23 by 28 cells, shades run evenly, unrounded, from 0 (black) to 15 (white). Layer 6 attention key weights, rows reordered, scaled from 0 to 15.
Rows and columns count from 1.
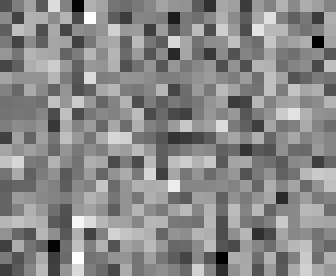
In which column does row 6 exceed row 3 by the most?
4
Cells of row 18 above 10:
8
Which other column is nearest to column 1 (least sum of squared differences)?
16
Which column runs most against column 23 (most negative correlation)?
11
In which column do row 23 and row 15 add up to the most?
26
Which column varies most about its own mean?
7
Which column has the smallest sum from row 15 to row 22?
19
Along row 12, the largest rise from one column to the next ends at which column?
2
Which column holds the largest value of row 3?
22
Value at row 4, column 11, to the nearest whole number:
6
